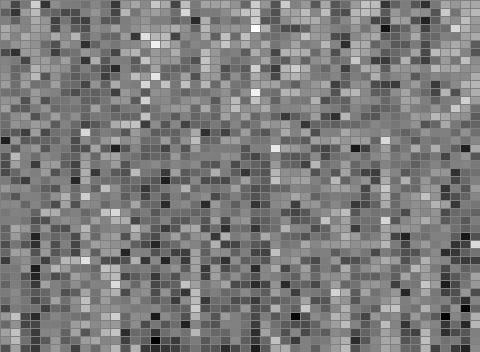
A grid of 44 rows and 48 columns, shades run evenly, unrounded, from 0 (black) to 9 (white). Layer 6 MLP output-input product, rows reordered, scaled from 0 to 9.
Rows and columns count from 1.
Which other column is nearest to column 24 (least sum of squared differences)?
27
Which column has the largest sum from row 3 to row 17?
26
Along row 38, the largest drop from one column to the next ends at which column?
21
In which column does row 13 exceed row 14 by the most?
15
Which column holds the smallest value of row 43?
16
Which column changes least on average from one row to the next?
7
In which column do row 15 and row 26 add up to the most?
44
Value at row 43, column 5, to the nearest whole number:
3
